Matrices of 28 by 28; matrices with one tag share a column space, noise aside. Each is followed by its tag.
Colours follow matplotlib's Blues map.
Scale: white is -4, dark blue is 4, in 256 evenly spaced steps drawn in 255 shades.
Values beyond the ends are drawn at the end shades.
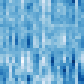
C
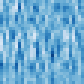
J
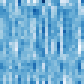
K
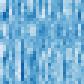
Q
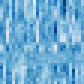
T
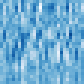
J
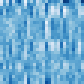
K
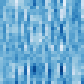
T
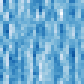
Q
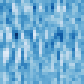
J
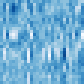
J
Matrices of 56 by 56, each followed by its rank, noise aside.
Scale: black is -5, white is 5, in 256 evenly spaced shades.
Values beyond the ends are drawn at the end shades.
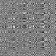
three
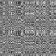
three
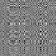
two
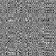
four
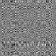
three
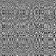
three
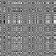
two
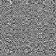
five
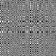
two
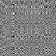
four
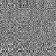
four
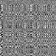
three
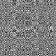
five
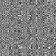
four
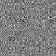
five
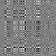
one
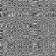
four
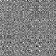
five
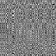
four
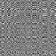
three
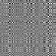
two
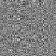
five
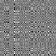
two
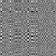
one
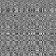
two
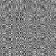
three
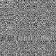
five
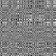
two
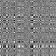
one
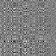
three
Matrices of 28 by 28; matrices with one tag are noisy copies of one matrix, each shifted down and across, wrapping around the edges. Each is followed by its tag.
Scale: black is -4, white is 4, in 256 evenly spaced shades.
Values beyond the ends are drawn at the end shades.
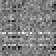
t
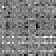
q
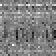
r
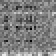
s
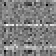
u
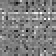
q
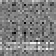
q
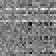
t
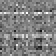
u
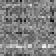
s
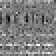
r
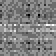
q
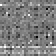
q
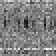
r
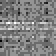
q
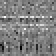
r
